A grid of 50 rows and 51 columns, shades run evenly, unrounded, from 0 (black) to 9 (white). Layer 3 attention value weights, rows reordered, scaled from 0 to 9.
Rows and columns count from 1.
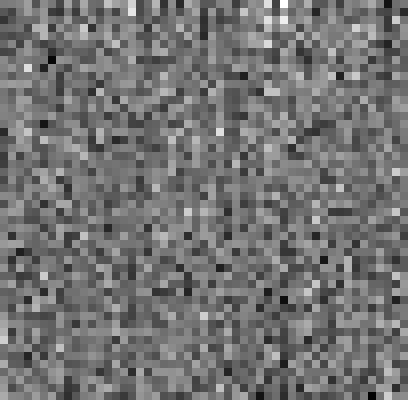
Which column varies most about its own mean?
36
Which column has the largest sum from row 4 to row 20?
34
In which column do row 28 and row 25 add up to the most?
35
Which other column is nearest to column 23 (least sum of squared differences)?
18
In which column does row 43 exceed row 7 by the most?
1
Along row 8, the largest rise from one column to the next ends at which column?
8
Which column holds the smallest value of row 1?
49
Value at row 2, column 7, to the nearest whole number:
2
